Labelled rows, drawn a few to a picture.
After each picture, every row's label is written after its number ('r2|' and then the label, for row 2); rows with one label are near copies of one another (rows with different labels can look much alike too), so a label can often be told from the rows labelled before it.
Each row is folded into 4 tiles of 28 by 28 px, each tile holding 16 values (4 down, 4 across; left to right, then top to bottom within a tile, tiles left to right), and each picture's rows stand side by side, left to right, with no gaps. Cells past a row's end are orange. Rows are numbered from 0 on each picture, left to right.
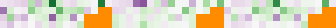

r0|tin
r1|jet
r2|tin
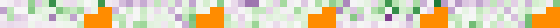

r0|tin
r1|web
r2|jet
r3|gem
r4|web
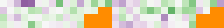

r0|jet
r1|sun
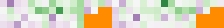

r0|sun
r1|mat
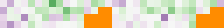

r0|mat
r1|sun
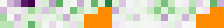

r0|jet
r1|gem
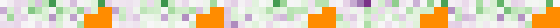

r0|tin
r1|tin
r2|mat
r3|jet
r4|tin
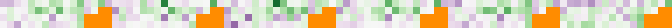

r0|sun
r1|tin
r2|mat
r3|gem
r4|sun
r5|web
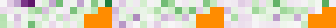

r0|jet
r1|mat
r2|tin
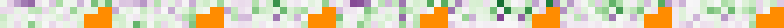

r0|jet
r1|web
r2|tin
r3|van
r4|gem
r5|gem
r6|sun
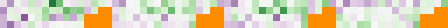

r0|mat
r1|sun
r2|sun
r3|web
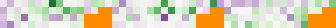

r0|mat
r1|gem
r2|web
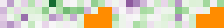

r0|mat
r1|van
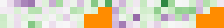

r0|jet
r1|mat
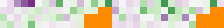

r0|jet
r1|tin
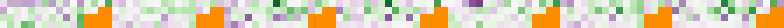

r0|web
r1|sun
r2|mat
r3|tin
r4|jet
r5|sun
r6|gem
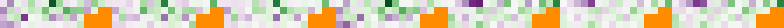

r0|mat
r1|tin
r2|tin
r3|mat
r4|jet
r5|jet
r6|jet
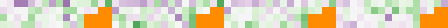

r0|van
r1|web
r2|web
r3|sun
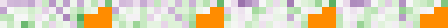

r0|web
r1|web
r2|van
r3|van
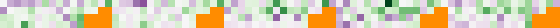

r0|web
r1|jet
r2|gem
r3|mat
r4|sun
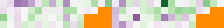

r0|van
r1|mat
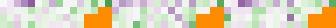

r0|jet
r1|web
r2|van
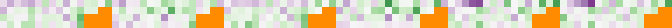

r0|web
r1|sun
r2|web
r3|gem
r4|jet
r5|jet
